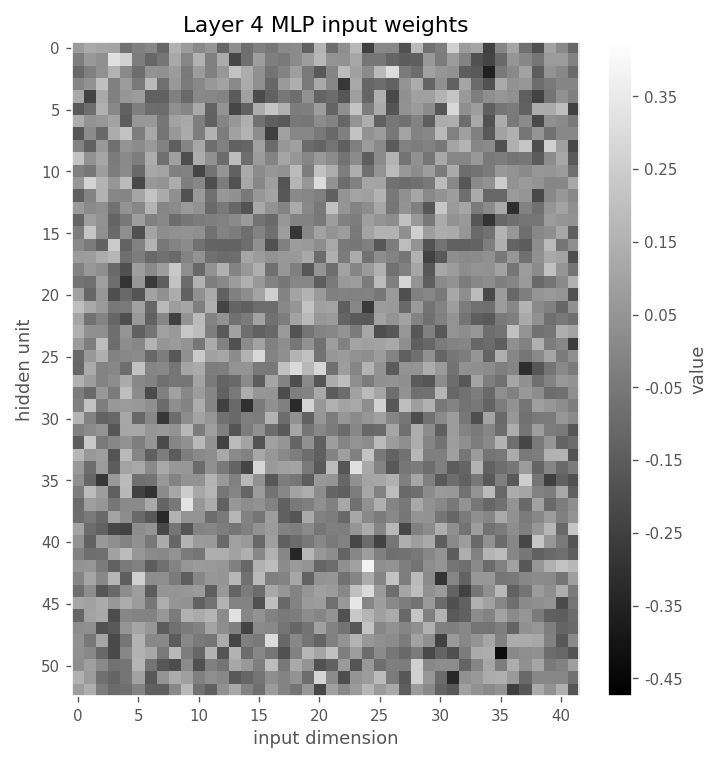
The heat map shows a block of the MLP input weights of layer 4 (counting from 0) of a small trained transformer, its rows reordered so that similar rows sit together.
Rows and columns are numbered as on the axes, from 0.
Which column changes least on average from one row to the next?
32
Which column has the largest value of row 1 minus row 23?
3
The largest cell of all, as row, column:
42, 24
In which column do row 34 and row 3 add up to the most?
23
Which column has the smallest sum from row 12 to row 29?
34
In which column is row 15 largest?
28
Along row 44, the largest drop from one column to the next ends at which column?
36
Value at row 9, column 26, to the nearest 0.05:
0.15
